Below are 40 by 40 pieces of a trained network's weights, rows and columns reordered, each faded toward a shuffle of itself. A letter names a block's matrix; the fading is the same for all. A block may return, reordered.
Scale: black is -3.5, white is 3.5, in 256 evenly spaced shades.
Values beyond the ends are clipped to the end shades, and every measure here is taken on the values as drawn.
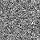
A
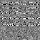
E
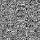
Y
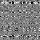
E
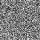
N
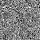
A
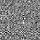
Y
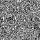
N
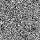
N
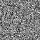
N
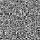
Y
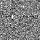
A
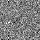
A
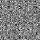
Y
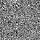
A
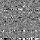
E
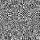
Y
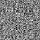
Y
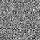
Y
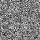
N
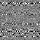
E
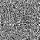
A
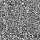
A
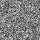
N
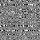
E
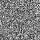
N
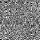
Y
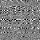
E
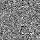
A
